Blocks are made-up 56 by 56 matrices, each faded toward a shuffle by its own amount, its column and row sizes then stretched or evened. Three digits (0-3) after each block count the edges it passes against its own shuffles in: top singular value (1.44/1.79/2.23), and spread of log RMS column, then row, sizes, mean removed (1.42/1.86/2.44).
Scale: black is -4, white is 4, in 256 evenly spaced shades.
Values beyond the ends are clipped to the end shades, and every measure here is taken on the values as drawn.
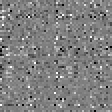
1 2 3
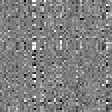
3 3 1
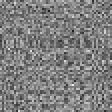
3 1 1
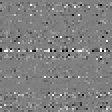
2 1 3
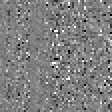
0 3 0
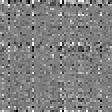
3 3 3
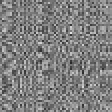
3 2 1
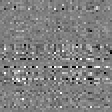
3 1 3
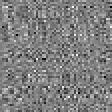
3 1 2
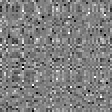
3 2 0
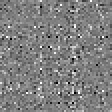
1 2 2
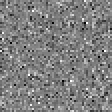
1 2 0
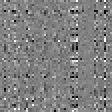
3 3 2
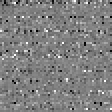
0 0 3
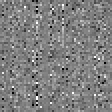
0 3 0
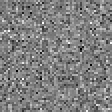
2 1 1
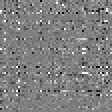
2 2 3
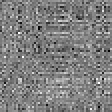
3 1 2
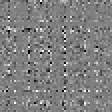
1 3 3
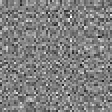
3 2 1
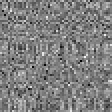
3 0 0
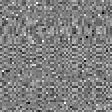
3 0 0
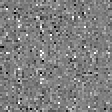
0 2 1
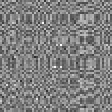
3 1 0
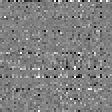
2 1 3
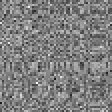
3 0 0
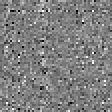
1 2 1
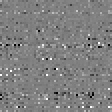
1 1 3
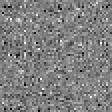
2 1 1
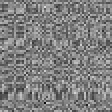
3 0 1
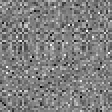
3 0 1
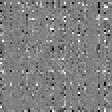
2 3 2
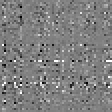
1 3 3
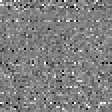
0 0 3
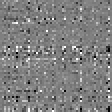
2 3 3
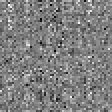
2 2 0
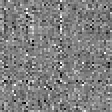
2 2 1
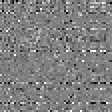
3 0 3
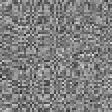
3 0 1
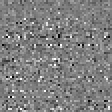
0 1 3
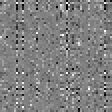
3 3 1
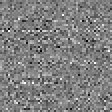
2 0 2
